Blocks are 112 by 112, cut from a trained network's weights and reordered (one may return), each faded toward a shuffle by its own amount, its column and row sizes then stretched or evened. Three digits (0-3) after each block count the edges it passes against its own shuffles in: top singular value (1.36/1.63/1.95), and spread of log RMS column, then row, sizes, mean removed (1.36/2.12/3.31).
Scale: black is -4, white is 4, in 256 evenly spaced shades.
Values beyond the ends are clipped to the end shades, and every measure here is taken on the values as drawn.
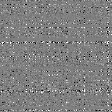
1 2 3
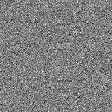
2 0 0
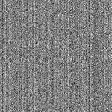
3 1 0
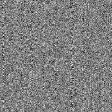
2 2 0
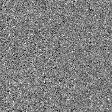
0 1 0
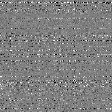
1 1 3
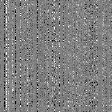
3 3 1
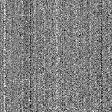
3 2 0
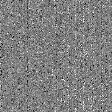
1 2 0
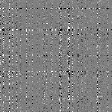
2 3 2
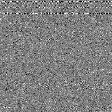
3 0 2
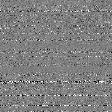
2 0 3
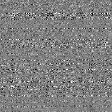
2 1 3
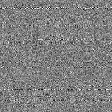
3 0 2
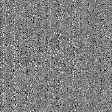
1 2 1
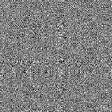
2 1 2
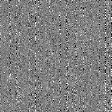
1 3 0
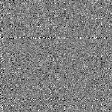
2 2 2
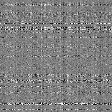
3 0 3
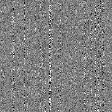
1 3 0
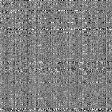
3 0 3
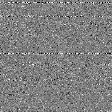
3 0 2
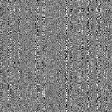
3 3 1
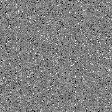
0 2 0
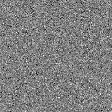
1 1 0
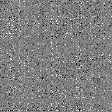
0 2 2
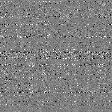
0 1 3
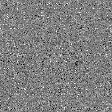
0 1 2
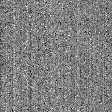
2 1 0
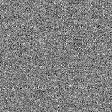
1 0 1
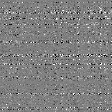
1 2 3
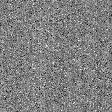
0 0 0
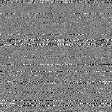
3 0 3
